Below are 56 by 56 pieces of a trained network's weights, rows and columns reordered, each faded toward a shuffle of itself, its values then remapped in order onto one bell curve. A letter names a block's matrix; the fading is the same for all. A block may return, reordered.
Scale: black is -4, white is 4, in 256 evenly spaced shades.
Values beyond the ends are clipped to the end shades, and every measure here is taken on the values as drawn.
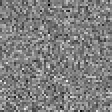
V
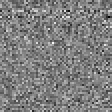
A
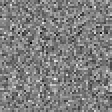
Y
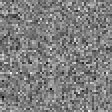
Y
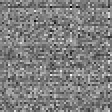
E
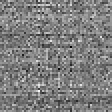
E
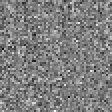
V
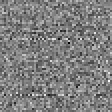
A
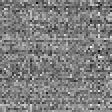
E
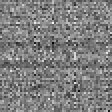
E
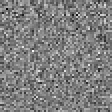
Y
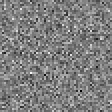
Y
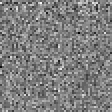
Y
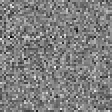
Y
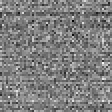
E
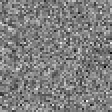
V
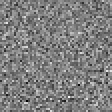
A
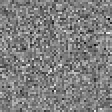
V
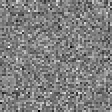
Y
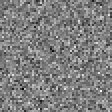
V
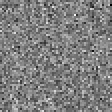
V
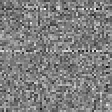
A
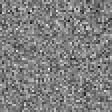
V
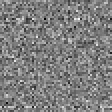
A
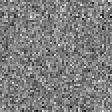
Y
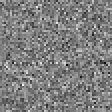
Y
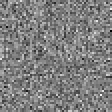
V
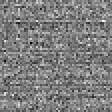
E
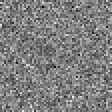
V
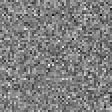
Y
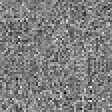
Y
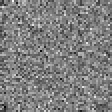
V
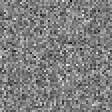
V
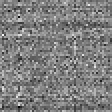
E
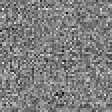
A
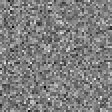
Y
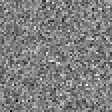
V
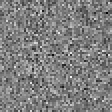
Y
